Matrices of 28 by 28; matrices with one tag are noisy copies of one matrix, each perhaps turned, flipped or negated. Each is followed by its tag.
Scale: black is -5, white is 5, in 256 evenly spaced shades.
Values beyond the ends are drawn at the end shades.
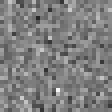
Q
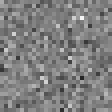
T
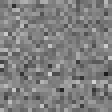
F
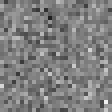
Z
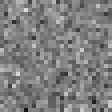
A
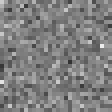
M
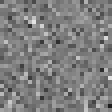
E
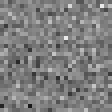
Z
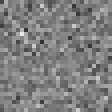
E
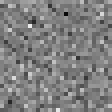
E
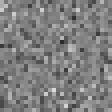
Q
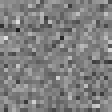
F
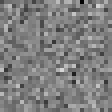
M
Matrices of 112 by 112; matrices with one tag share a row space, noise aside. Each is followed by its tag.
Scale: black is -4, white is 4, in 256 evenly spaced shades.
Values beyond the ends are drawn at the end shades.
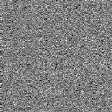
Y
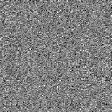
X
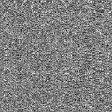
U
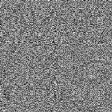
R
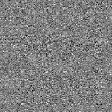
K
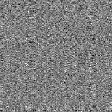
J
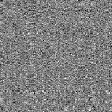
J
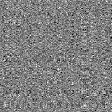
X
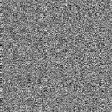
Y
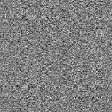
K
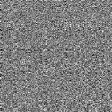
Y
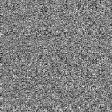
Y
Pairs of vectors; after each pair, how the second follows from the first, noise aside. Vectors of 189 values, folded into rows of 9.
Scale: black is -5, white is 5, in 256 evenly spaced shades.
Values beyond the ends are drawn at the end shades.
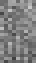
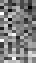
negated, scaled up.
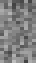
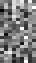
negated, scaled up.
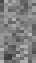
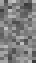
reversed.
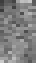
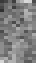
copied.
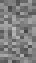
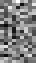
negated, scaled up.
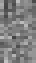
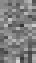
reversed.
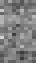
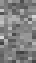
copied.
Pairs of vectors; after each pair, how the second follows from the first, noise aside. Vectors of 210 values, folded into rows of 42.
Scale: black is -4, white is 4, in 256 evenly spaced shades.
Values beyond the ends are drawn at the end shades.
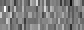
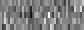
wrapped around.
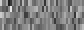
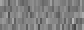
reversed, shrunk.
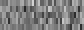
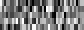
wrapped around, scaled up.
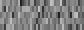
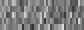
reversed, negated.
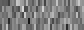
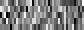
wrapped around, scaled up.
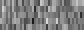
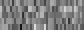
wrapped around.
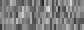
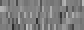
reversed, negated, partly zeroed.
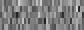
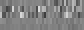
reversed, negated, partly zeroed.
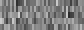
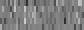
wrapped around, negated, partly zeroed.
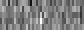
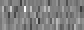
wrapped around, negated, partly zeroed.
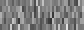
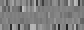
negated, partly zeroed.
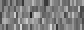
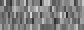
wrapped around.
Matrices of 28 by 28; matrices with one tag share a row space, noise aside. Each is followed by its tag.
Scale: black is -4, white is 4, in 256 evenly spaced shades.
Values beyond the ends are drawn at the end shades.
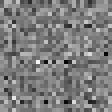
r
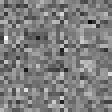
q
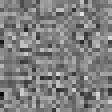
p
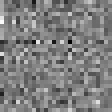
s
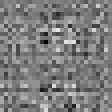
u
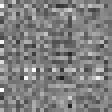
s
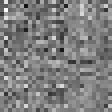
q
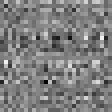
u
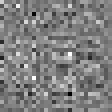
s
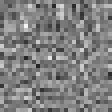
p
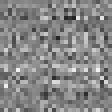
u
